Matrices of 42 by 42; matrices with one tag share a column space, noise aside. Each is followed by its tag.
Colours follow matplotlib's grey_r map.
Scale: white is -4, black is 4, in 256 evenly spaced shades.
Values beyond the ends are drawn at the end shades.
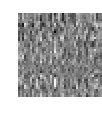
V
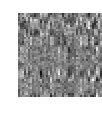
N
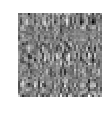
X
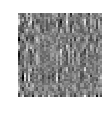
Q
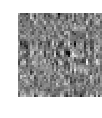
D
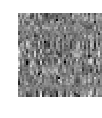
D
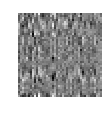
N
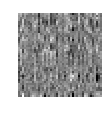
Q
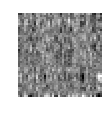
Q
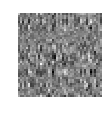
X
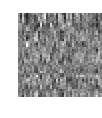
V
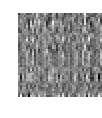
Q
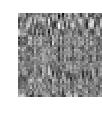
N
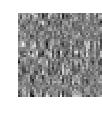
D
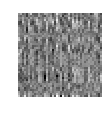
Q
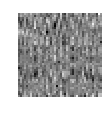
N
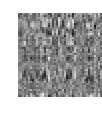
N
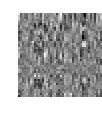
V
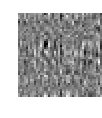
D
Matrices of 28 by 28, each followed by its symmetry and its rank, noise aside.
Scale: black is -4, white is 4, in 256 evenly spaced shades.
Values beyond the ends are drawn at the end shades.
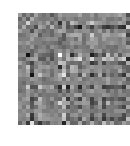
symmetric, rank three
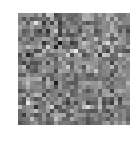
no symmetry, rank five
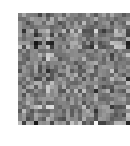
no symmetry, rank three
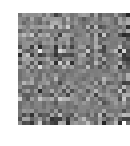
no symmetry, rank four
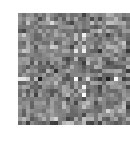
no symmetry, rank five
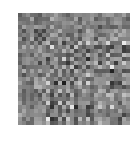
symmetric, rank four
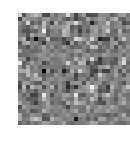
no symmetry, rank four
